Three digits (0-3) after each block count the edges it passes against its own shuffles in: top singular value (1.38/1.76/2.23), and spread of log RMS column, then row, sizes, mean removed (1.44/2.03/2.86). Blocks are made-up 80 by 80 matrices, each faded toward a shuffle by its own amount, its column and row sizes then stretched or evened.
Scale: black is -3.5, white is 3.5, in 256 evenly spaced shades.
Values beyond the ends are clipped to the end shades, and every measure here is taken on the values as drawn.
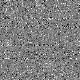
1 0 2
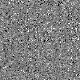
1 1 1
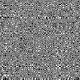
3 1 2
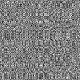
3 0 2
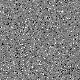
0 0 1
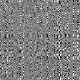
3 3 1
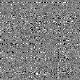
1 2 3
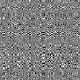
3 2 3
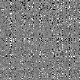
2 3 2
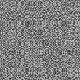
3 0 0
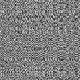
3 1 1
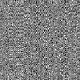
3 2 0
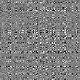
3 3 3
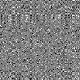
3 1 1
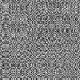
3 2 1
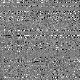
2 1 3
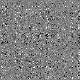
1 2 2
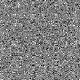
2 0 1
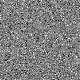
0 0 0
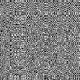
3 2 1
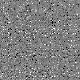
2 1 1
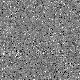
0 0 1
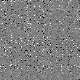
0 2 2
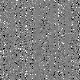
1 3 0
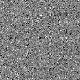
2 1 0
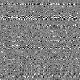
3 0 3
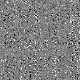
1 2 1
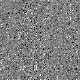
1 2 1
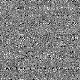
2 0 2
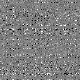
0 2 3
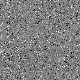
1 1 0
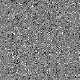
2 2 1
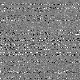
0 0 3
